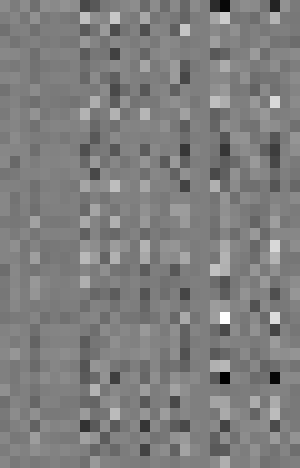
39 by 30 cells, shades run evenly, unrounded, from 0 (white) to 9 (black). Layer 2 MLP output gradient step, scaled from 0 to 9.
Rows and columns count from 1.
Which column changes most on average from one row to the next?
23
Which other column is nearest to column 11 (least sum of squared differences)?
16
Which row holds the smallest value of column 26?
34
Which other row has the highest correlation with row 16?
4
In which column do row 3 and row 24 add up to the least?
19
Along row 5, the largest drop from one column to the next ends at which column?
13
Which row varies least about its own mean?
17
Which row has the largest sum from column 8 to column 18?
36
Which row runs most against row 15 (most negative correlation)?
9
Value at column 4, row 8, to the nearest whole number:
4
